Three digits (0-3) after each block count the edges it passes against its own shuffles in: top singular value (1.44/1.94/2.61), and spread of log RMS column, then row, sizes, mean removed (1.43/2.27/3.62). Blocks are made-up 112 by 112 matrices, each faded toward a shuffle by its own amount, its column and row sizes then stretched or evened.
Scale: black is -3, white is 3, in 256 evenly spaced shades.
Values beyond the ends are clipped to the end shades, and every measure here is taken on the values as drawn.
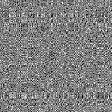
3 1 1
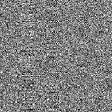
2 1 1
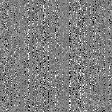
0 3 0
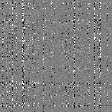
2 3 2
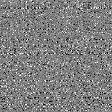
2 0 2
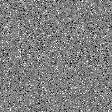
0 1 1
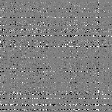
1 2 3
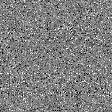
1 0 1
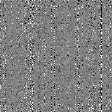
1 3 1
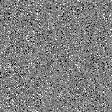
2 1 0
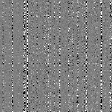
3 3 1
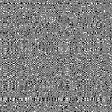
3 1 2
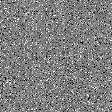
1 1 1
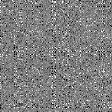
2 2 2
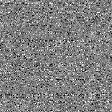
2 0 2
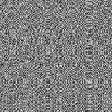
3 1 0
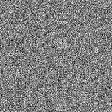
2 0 0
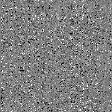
1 2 1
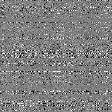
2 1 3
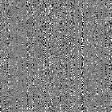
2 3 1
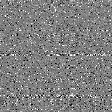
2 0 2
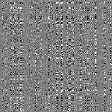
3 3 2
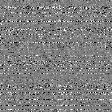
1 0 3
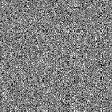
2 1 0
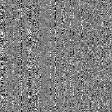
2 3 0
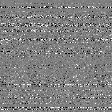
2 0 3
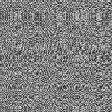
3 1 0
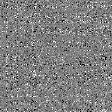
1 2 2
